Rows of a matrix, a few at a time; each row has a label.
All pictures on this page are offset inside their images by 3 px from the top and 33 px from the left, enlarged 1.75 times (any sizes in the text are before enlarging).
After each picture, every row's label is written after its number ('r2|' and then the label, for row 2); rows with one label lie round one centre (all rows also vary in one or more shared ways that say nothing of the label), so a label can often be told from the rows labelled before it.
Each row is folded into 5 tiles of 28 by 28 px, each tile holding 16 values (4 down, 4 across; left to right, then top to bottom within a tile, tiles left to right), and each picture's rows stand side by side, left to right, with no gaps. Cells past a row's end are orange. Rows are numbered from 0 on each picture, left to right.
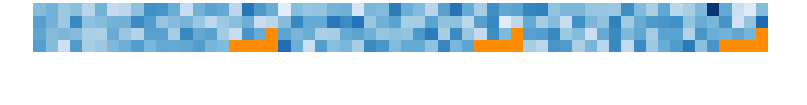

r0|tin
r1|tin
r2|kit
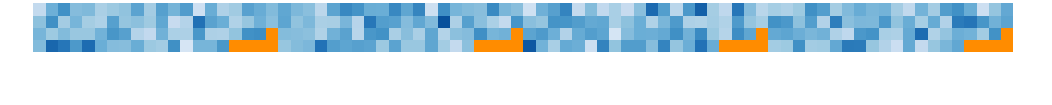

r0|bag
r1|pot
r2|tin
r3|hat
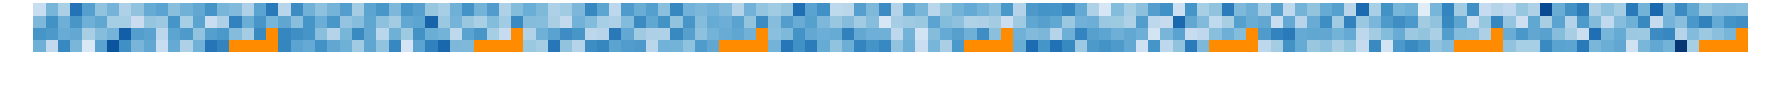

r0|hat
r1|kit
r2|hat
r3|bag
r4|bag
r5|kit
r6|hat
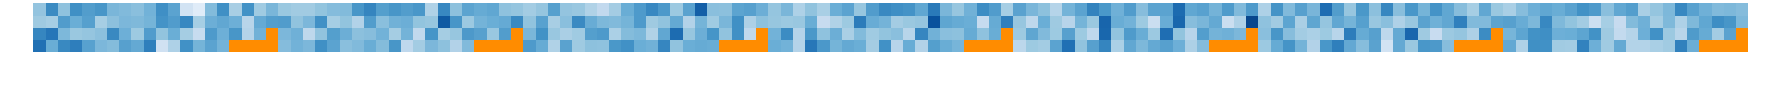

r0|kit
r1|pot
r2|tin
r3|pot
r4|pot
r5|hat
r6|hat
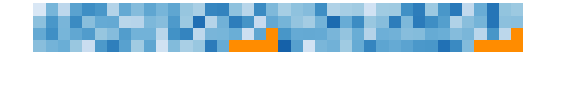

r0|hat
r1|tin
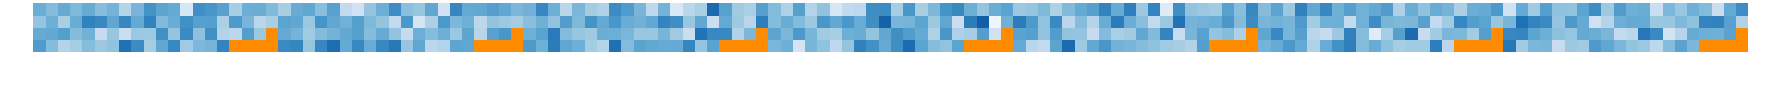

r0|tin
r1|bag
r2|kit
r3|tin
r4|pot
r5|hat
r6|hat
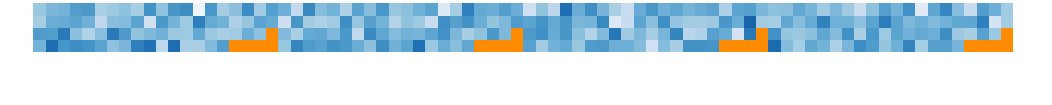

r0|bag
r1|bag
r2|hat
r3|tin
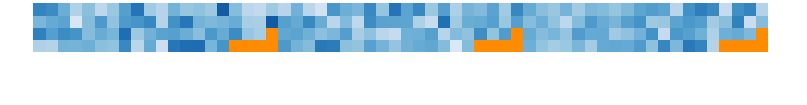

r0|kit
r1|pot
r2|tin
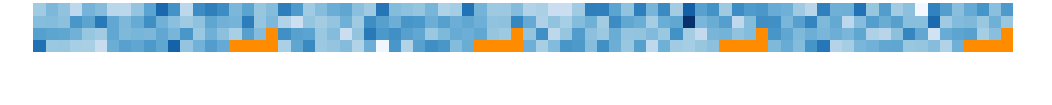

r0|tin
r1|kit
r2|pot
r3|pot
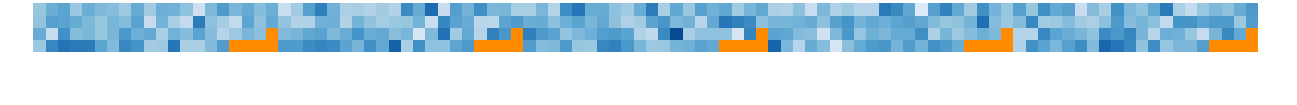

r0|bag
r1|bag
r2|hat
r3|tin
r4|bag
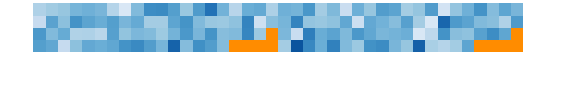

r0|tin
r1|bag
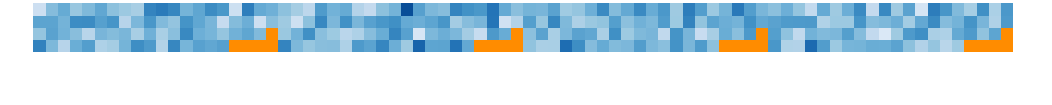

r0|tin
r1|tin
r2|pot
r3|pot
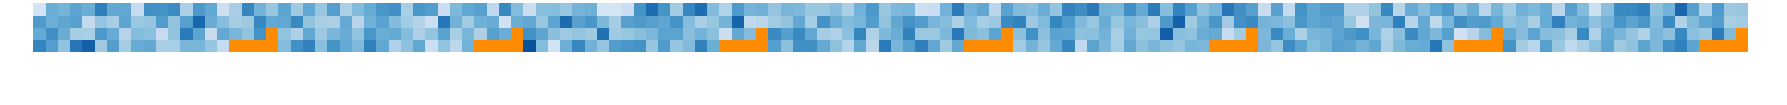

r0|pot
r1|bag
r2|tin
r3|kit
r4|pot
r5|hat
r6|tin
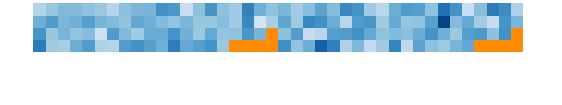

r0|tin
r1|pot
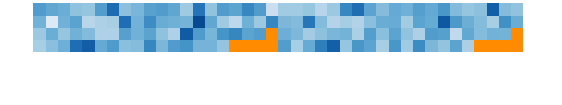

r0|pot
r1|pot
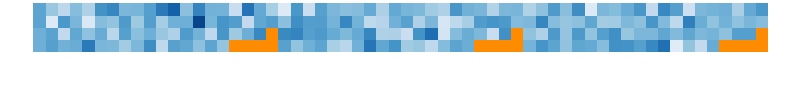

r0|pot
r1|hat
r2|bag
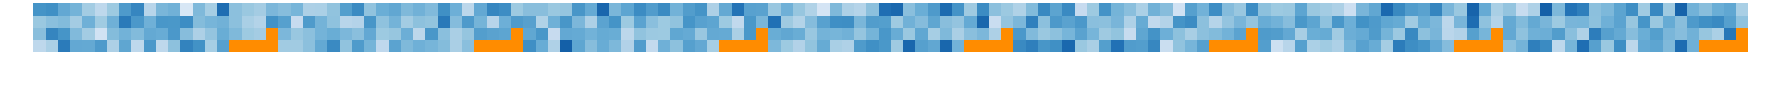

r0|kit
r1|pot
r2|pot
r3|tin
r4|bag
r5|tin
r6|hat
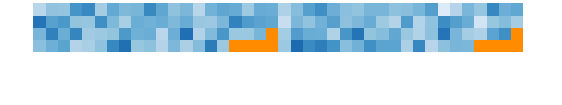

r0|hat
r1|bag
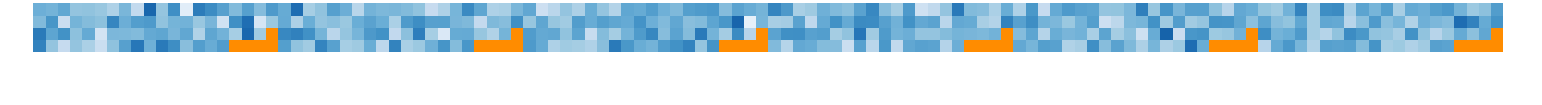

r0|tin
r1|kit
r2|tin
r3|kit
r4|hat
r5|hat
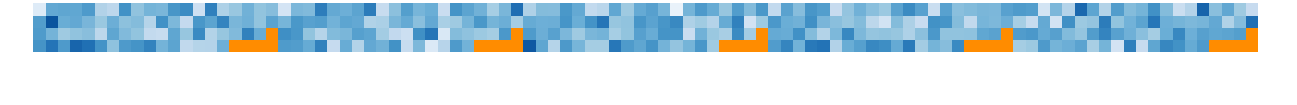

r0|bag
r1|hat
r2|tin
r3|bag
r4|kit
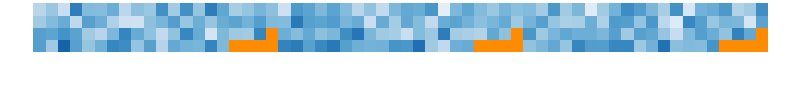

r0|hat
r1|bag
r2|bag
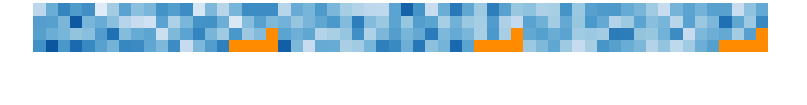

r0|bag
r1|tin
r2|hat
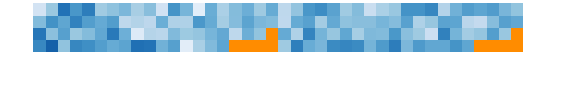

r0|bag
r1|bag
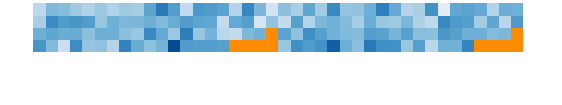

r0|tin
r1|bag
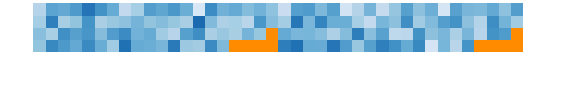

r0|bag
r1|bag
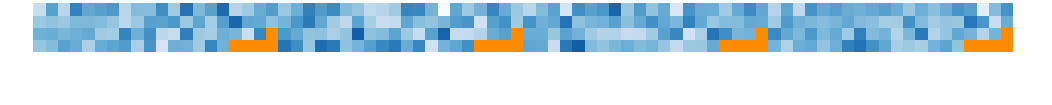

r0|hat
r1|bag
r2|pot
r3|hat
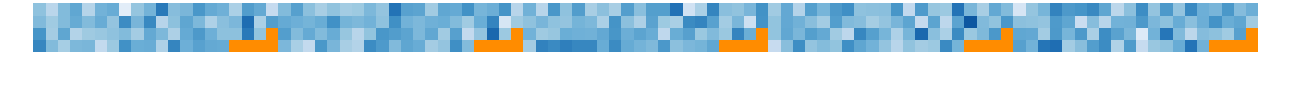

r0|tin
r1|tin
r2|bag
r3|hat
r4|hat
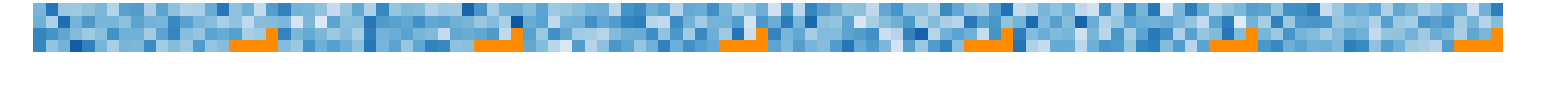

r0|kit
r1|kit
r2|tin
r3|hat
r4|tin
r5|bag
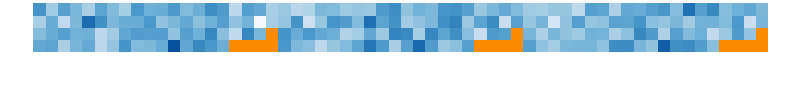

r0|tin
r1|tin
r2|tin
